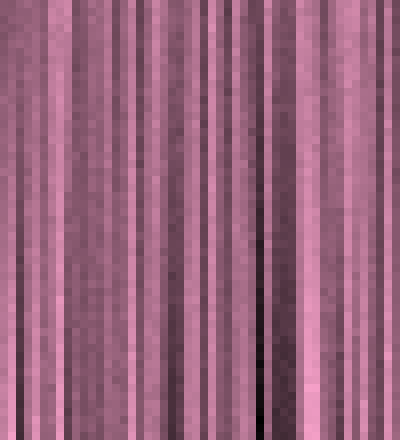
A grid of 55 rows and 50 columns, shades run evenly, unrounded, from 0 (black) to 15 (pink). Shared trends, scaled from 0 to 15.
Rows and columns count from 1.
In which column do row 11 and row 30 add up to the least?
33
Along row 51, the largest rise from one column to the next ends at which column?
34
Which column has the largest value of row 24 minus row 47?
9
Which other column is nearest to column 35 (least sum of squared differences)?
22
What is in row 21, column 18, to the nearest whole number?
6
